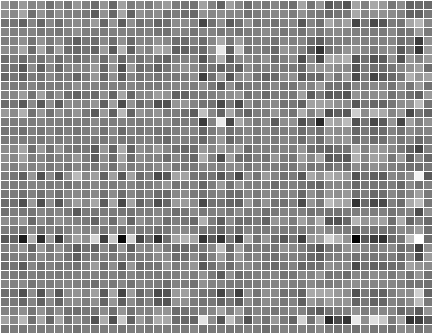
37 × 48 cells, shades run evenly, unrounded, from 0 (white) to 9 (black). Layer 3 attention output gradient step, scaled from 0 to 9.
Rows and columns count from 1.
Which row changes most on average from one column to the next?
27
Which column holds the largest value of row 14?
36
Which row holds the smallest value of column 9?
20
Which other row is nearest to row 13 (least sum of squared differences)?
18
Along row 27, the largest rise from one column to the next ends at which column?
14
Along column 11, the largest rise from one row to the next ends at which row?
28
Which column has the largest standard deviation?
47
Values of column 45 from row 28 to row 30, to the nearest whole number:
5 5 5
